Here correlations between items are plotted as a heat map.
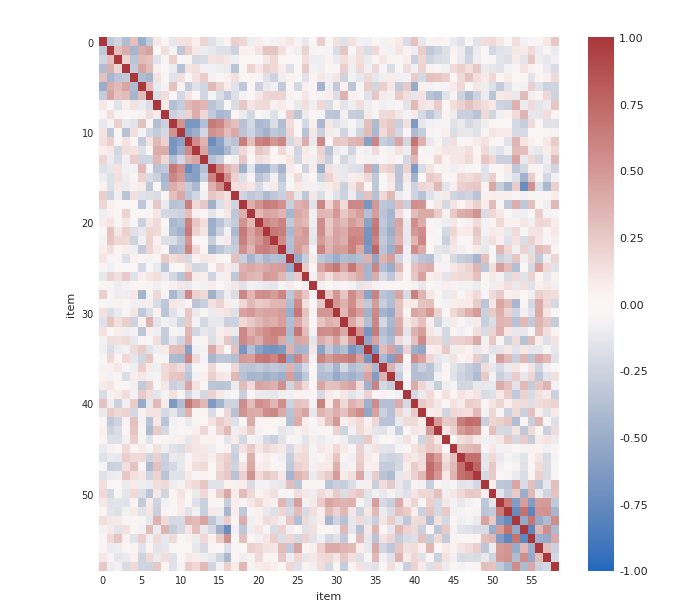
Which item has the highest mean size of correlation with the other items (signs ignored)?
35
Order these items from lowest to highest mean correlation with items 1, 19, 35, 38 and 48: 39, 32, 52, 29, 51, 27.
27, 39, 52, 51, 29, 32
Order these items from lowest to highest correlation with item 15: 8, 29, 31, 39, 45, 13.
8, 13, 31, 45, 39, 29
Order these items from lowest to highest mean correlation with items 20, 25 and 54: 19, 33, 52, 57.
33, 19, 57, 52
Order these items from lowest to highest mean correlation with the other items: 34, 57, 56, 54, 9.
34, 9, 54, 57, 56
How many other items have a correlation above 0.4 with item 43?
4
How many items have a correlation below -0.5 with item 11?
5
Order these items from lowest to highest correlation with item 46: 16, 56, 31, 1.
1, 31, 56, 16
